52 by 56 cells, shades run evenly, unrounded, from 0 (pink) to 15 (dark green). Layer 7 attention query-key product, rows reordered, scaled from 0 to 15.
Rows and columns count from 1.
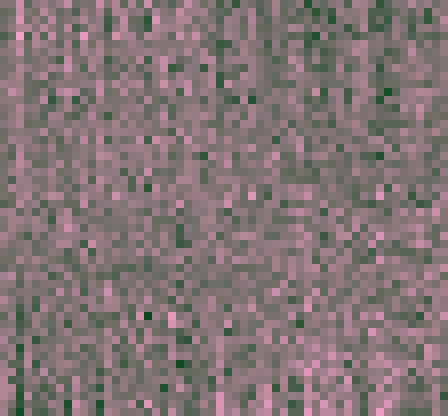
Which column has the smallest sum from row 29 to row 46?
39
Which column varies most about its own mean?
3
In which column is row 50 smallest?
28
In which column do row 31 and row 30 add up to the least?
53
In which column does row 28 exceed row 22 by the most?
7
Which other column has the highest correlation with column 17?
19
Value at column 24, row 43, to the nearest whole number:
13
